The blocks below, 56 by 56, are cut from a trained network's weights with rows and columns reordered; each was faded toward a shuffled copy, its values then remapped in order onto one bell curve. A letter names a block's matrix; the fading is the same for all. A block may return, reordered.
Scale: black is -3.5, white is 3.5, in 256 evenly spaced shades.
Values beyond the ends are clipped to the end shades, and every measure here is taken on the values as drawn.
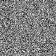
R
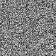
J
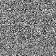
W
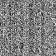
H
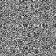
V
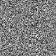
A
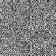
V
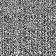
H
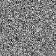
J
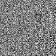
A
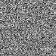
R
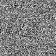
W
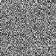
A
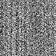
H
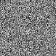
A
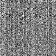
H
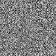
J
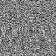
V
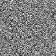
J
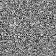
R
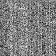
H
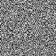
V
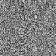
V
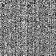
H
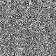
W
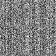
H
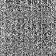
H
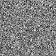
W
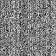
H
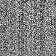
H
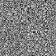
A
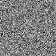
W
